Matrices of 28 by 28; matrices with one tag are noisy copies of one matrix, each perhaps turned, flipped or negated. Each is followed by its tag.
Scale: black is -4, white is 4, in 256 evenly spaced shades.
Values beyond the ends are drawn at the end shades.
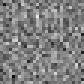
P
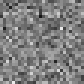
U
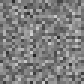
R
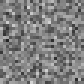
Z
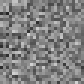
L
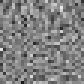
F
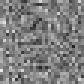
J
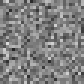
Z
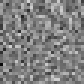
F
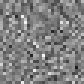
F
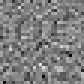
P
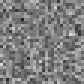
Z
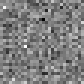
R
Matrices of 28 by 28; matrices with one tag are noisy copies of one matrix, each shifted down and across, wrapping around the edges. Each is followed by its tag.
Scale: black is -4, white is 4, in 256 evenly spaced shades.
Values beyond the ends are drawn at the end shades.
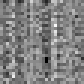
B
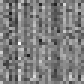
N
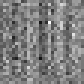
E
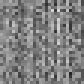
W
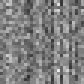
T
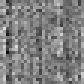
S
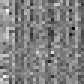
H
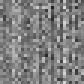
W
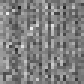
W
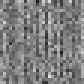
W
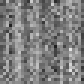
E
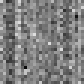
B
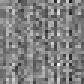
W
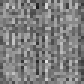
N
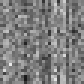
T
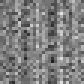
B
